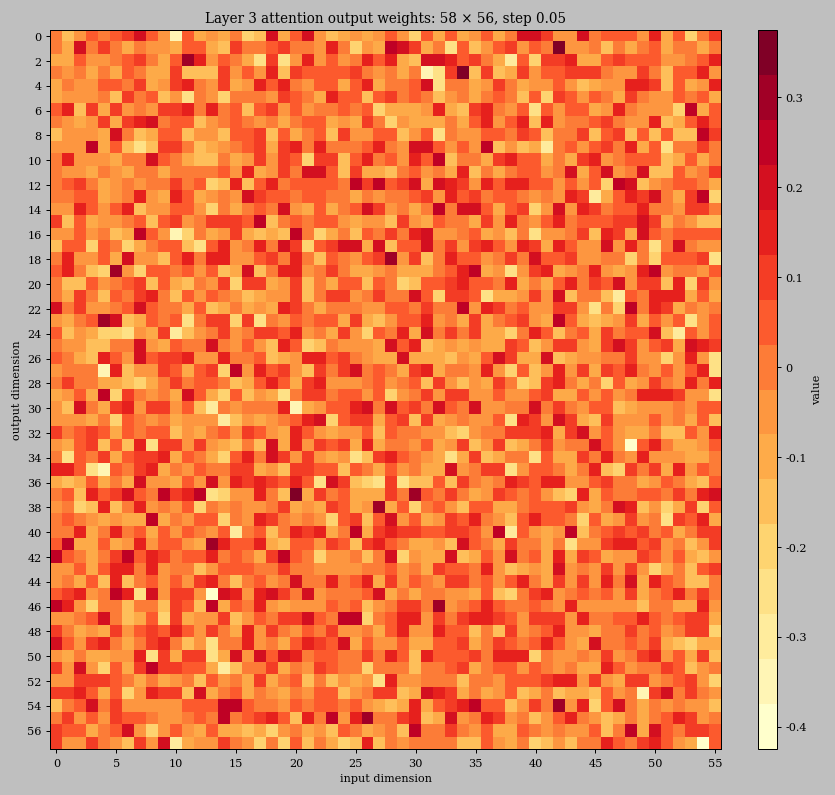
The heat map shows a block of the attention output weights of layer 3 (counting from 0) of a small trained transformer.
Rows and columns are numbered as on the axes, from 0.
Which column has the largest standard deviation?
13
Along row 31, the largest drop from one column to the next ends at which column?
23
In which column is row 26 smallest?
55
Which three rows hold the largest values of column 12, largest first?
37, 53, 2
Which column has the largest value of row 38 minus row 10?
27
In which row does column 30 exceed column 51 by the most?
9
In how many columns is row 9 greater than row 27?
24
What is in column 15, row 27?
0.25
